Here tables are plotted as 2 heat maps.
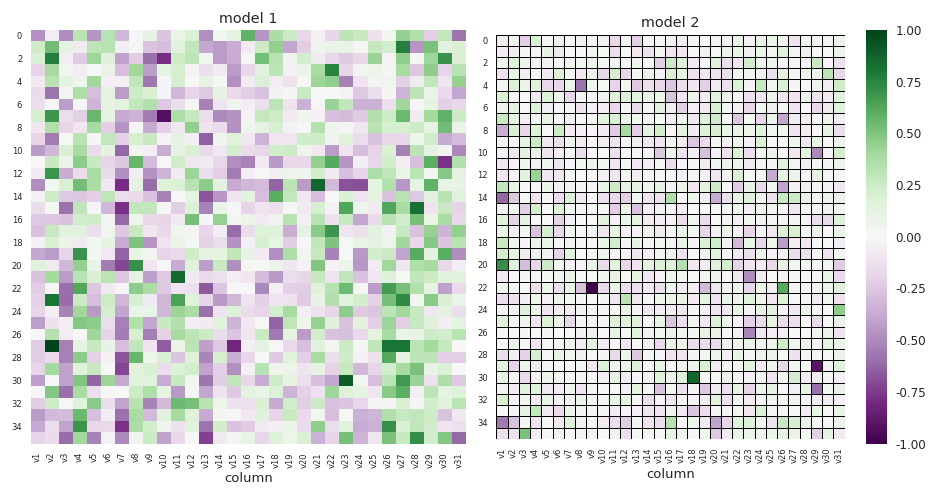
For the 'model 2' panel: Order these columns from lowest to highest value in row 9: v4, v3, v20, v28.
v28, v20, v3, v4
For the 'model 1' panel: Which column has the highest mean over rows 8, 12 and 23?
v2
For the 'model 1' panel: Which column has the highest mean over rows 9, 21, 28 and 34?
v4
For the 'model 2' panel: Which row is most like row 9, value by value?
33
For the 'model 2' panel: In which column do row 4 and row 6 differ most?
v8
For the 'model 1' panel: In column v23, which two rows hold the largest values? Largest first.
30, 15
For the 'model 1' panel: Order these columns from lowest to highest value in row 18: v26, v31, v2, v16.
v16, v26, v2, v31
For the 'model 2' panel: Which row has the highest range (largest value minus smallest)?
22
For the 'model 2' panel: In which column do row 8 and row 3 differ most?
v12
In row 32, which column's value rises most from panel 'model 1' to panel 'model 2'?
v9
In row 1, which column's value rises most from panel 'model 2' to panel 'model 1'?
v27
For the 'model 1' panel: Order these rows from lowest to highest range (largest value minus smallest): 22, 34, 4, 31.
4, 31, 22, 34
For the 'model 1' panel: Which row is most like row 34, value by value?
28
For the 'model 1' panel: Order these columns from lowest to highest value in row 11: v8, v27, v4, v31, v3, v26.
v27, v3, v26, v31, v4, v8
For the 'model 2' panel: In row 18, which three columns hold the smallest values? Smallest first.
v26, v22, v24
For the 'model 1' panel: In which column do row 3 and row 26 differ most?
v22
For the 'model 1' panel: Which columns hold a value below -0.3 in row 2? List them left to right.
v7, v9, v10, v14, v15
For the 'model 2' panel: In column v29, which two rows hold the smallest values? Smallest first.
29, 31
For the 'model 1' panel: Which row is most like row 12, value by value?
8
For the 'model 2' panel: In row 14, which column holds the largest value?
v16
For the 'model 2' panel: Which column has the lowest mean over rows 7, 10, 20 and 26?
v23
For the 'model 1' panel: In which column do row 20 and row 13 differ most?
v13
